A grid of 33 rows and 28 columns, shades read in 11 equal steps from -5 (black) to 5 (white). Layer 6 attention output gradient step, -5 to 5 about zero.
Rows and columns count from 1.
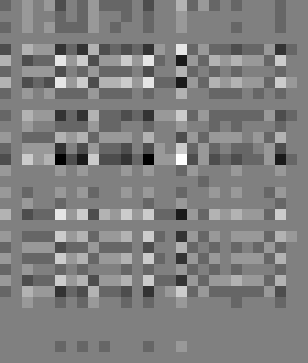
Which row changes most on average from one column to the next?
15
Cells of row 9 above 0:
4
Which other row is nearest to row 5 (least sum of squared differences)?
11
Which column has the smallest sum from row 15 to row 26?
17
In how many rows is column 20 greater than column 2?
8
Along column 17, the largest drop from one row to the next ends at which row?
6
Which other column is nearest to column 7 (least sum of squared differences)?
24
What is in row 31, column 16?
0
